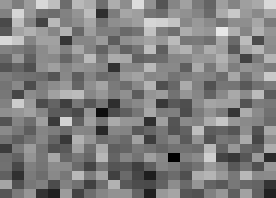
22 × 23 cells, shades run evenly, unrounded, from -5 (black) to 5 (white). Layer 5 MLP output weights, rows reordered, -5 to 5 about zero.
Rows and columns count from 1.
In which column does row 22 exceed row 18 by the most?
15
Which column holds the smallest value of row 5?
6
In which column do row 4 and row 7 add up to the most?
19
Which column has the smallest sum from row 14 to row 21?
13
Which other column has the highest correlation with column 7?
5
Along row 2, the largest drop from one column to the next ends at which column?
9
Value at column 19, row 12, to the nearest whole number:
1
